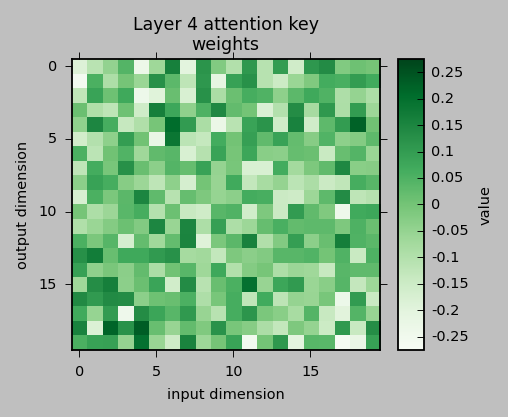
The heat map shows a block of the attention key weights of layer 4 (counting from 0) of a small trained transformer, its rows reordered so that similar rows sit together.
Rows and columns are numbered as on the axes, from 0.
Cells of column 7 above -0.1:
13
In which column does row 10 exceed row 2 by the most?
4
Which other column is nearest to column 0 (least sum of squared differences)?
2
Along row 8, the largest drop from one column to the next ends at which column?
11
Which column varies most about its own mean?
17
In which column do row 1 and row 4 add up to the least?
9
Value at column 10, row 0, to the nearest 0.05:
-0.1
